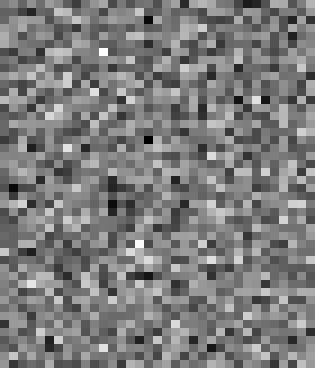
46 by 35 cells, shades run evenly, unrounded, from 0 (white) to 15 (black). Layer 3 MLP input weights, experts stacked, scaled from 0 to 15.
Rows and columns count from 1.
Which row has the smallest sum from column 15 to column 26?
16
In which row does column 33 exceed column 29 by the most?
13
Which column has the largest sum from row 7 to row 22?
23
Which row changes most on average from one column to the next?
31
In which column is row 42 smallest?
5
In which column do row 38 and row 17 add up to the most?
29
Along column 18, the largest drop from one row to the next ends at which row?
43
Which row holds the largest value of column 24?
44
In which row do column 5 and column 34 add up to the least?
9
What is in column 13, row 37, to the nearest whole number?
12
